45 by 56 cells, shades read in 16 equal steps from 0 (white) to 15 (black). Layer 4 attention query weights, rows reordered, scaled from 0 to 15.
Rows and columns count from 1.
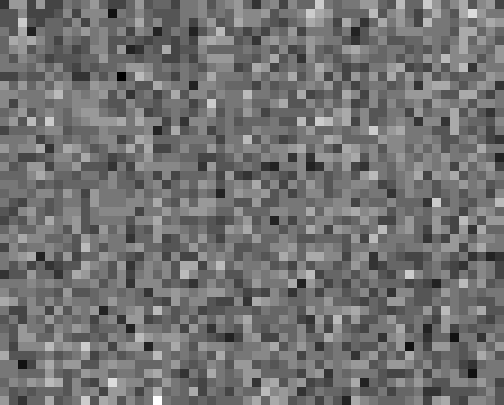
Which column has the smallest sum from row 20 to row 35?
35
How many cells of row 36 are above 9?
17
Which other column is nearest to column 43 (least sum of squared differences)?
26
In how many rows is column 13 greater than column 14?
16
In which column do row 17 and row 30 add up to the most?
6
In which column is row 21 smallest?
29
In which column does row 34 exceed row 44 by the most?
18
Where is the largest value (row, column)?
9, 14
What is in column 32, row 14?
10
